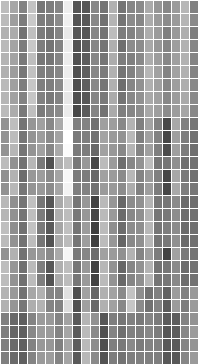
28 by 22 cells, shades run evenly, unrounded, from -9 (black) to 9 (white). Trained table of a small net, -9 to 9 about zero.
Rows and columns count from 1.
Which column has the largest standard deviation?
12
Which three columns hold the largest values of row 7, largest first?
8, 4, 1
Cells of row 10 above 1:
11
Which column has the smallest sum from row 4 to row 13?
9
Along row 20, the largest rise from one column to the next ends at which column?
20
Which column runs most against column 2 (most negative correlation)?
10
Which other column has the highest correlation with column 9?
7
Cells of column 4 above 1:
24
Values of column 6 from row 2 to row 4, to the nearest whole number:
0 -1 -1
